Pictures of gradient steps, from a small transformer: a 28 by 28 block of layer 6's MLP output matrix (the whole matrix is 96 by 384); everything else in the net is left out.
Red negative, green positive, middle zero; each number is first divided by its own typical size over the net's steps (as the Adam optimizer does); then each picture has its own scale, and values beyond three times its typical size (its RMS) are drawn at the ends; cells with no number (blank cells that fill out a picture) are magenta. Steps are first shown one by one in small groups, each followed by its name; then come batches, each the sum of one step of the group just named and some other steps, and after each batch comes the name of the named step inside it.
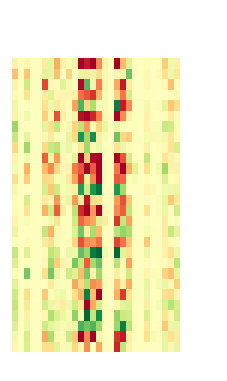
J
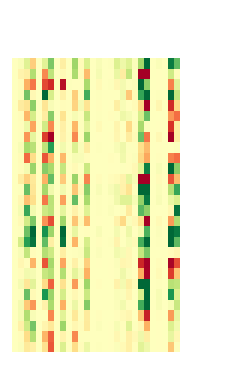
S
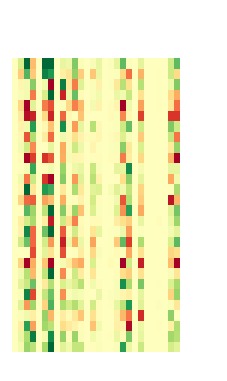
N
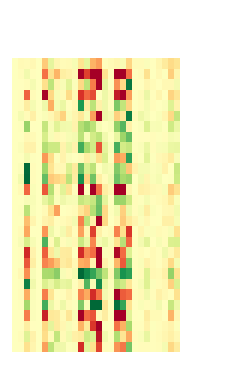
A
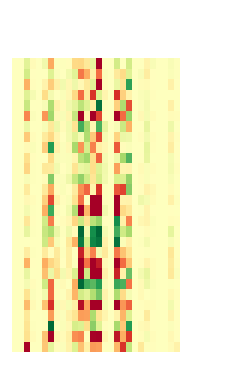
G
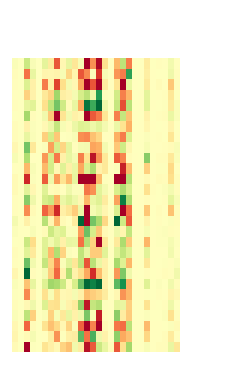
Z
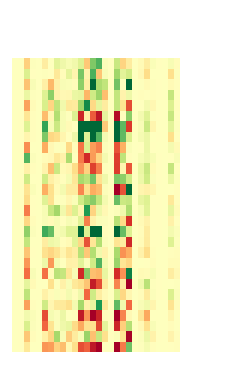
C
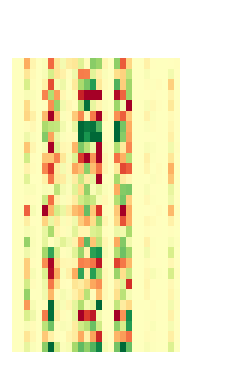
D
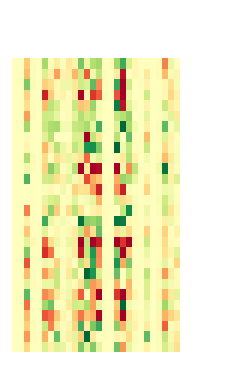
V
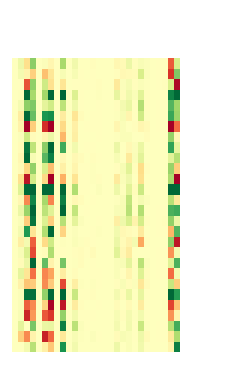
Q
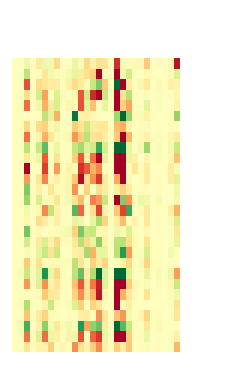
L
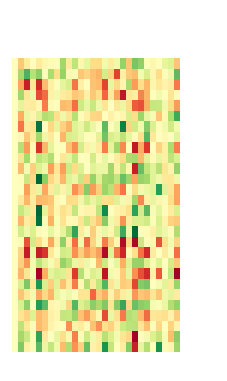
A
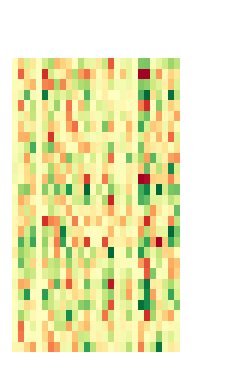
S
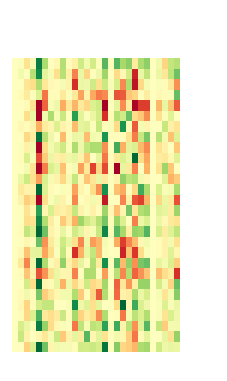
V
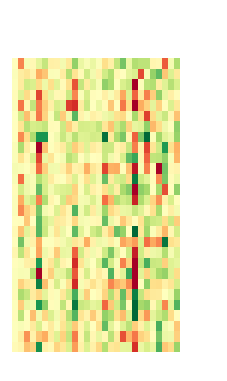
C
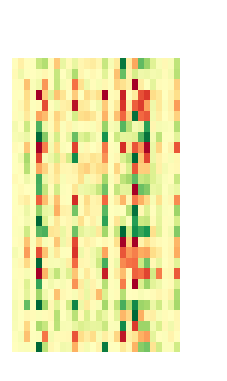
J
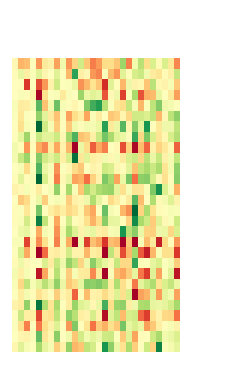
Z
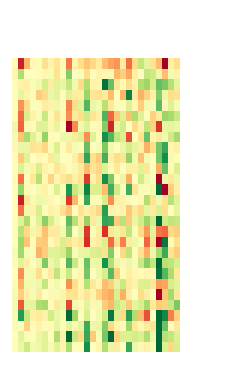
J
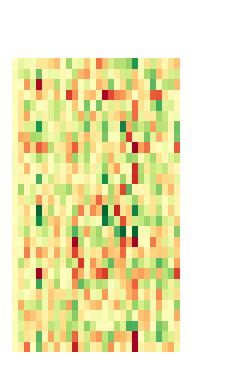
G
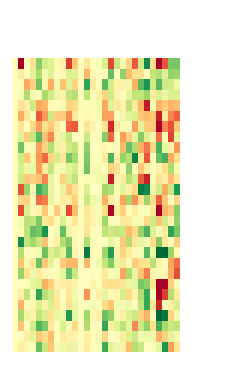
S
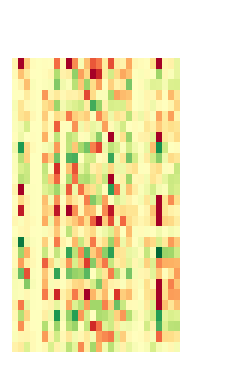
A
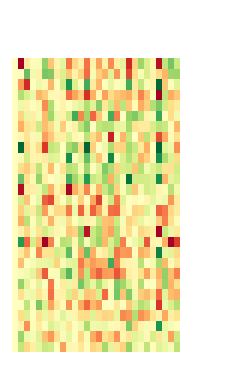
G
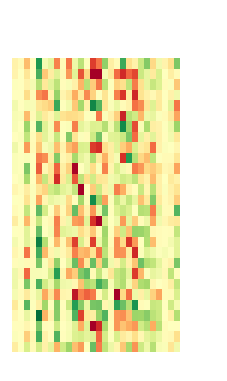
A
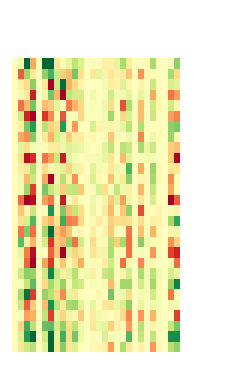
N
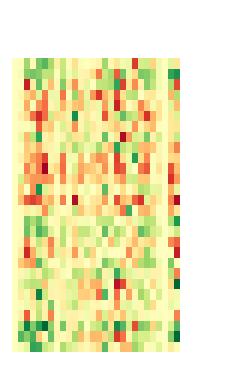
L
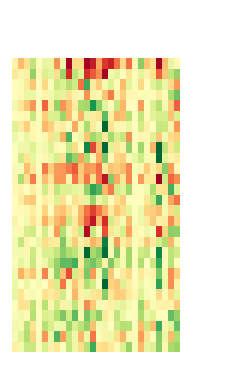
J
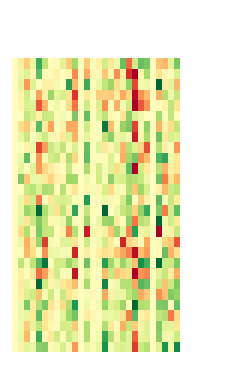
Q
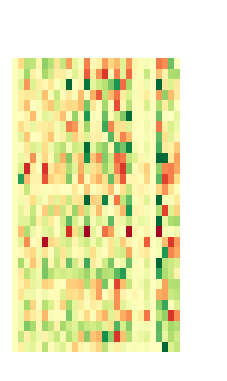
L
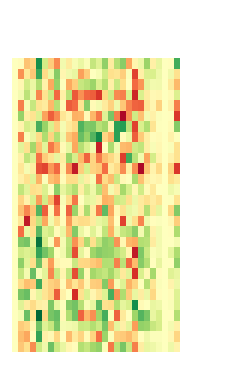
D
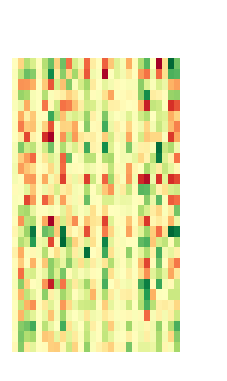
S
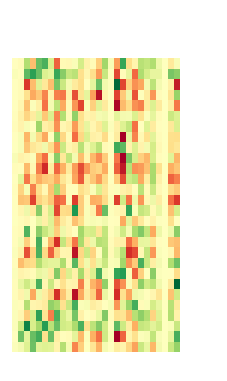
L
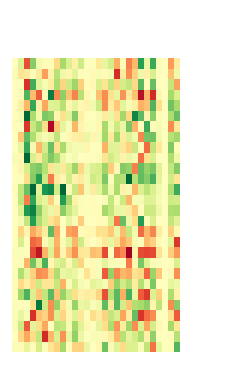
Q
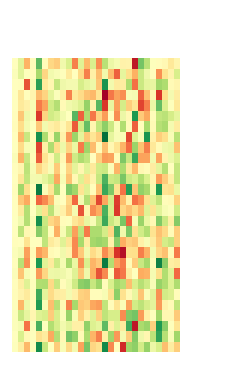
G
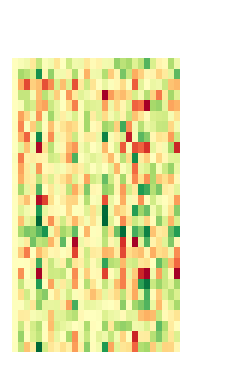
S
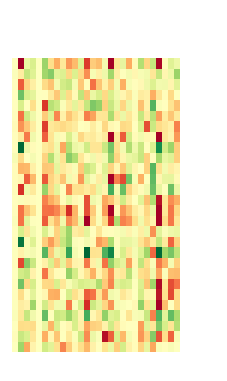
Z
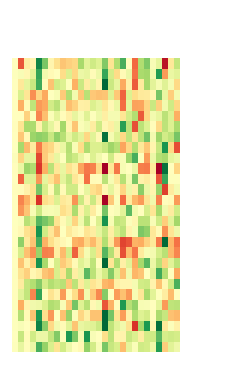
V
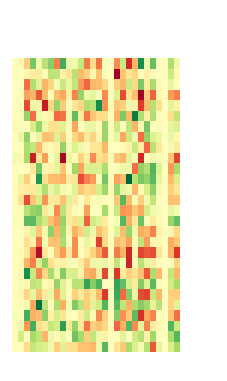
Z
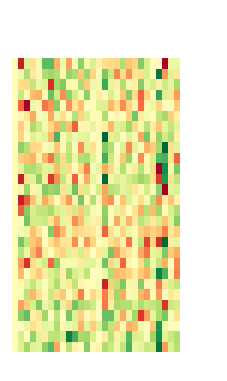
N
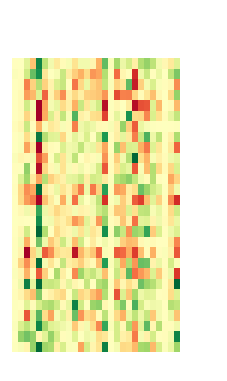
A
